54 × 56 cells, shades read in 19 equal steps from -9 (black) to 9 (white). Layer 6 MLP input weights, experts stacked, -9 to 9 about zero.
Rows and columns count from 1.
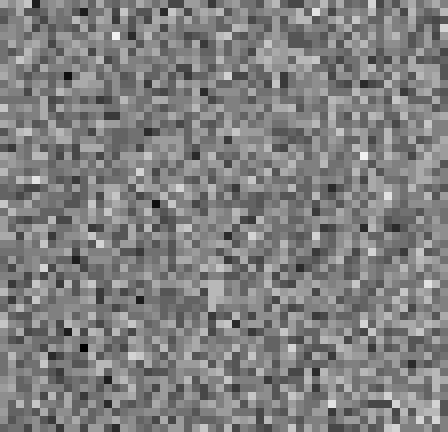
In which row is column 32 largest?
30
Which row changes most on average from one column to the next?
2
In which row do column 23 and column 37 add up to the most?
24
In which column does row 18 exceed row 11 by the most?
46
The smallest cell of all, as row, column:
44, 11
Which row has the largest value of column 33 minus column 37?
47
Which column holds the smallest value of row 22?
20
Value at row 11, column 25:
2
